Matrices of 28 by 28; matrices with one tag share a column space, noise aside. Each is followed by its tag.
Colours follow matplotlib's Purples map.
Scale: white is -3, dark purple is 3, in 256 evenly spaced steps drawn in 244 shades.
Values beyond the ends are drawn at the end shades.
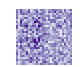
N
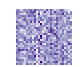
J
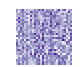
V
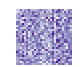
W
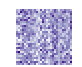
W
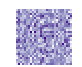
N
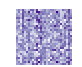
W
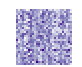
J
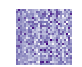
J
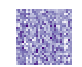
N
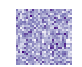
W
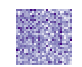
J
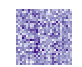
J
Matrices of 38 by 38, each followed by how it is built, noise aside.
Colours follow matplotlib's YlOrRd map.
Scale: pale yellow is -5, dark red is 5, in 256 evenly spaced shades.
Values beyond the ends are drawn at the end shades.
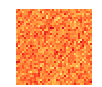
Hankel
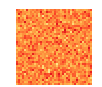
noise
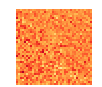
lower triangular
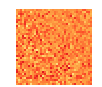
lower triangular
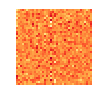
uneven columns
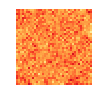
smooth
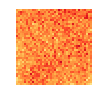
smooth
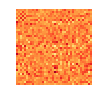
low rank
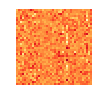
uneven columns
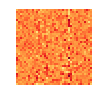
uneven columns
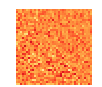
lower triangular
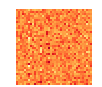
uneven columns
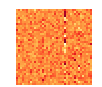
uneven columns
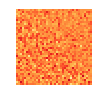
lower triangular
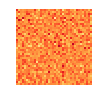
low rank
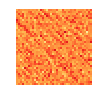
Toeplitz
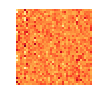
uneven columns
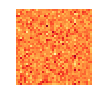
uneven columns
